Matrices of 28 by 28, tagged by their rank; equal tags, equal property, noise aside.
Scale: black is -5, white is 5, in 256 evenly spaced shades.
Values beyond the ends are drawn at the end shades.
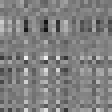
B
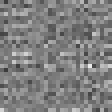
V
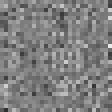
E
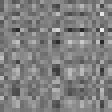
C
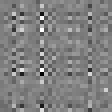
B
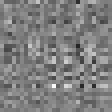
C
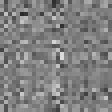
E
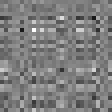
C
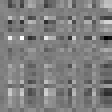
B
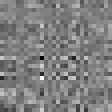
C
